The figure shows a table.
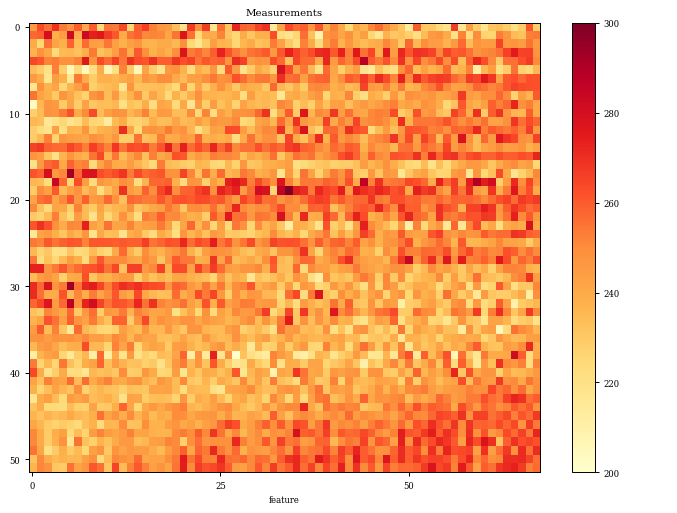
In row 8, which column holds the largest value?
57
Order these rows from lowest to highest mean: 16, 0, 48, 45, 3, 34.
16, 34, 0, 45, 48, 3
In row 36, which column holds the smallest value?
49
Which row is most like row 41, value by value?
2
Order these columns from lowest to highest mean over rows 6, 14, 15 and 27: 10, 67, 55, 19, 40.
10, 40, 19, 67, 55
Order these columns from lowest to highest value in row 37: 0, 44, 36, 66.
0, 36, 44, 66
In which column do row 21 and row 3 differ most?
20
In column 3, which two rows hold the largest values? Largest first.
18, 0
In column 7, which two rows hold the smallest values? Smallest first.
5, 40
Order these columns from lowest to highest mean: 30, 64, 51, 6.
6, 30, 51, 64
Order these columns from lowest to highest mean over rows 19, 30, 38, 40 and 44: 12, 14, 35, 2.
14, 2, 35, 12
